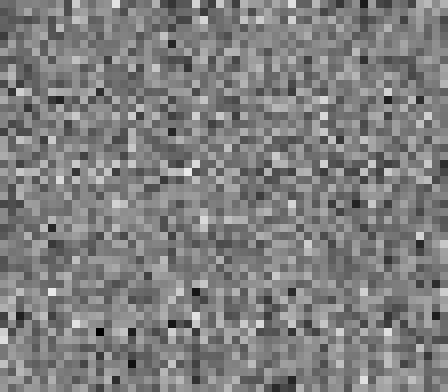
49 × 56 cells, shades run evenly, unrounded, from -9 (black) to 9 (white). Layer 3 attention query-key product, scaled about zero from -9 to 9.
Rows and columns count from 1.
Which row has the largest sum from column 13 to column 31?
28
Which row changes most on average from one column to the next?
42
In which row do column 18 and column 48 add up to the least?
22
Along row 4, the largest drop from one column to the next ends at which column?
9
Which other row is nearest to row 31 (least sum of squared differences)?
32
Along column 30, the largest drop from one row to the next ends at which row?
8
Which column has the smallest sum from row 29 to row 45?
7
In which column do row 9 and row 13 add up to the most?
41
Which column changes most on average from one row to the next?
49
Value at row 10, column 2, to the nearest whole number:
4
